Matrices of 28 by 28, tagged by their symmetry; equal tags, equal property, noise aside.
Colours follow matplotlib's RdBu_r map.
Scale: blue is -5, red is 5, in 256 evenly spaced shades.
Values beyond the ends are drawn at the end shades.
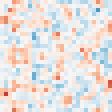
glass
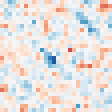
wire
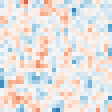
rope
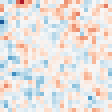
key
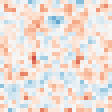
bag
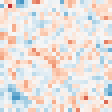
wire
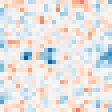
glass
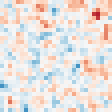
wire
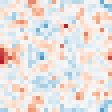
glass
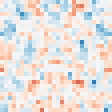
bag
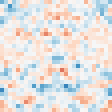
bag
